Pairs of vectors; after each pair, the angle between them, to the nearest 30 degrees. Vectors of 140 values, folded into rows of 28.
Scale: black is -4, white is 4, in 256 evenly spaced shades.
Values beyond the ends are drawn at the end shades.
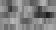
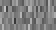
90 degrees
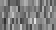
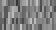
30 degrees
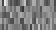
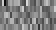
150 degrees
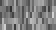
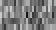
150 degrees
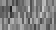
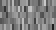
90 degrees
